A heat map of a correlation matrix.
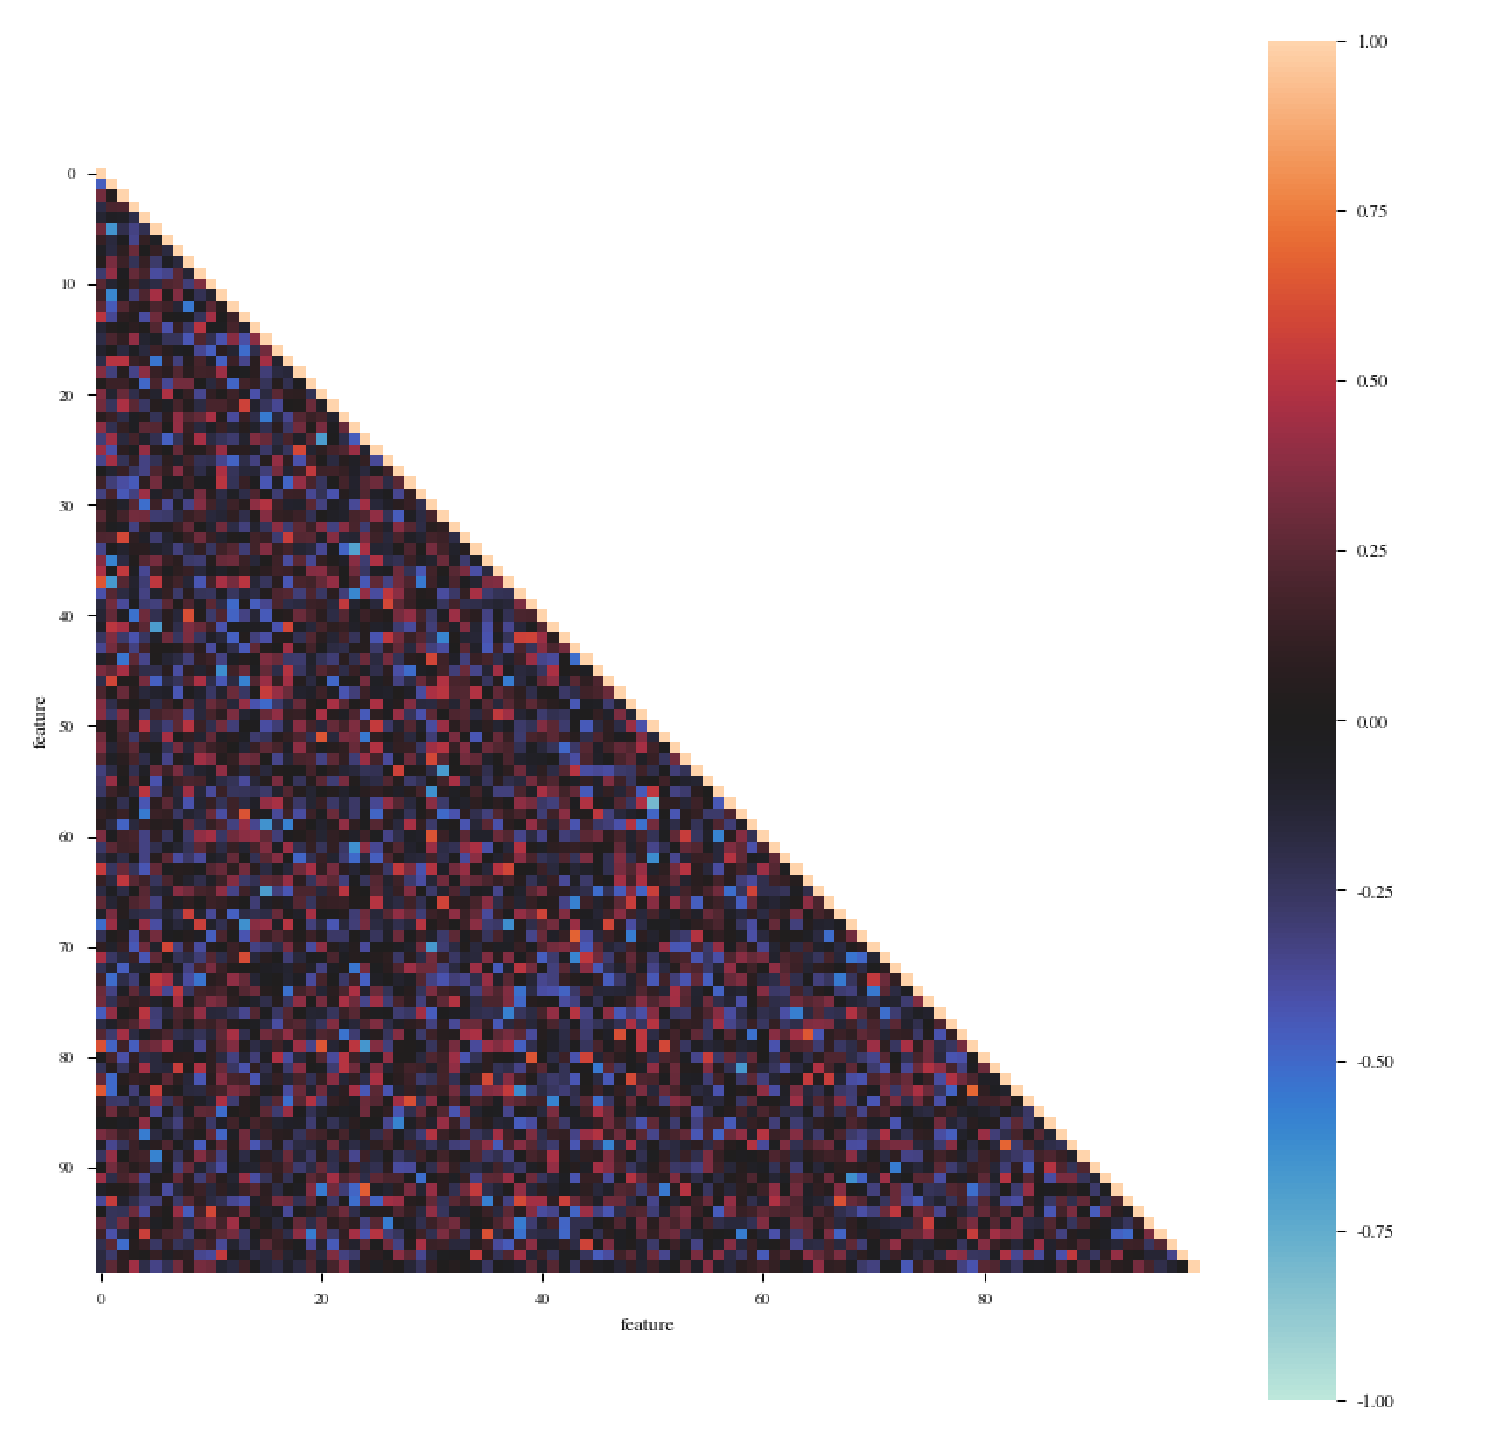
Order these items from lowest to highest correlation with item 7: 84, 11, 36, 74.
36, 84, 11, 74
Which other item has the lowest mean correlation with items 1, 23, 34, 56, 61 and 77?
83
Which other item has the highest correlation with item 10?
94
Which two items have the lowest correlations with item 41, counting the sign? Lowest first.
5, 84
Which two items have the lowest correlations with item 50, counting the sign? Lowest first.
57, 62
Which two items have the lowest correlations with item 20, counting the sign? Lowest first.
24, 92
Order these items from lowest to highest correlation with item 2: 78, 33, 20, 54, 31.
54, 31, 20, 78, 33
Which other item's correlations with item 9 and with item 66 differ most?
82
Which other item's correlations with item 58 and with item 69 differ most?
13
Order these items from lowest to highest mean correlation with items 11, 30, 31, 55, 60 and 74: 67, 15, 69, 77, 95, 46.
77, 69, 67, 46, 15, 95
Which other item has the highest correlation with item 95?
75
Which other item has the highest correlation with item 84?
28
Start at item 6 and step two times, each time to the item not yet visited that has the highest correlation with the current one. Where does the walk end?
73
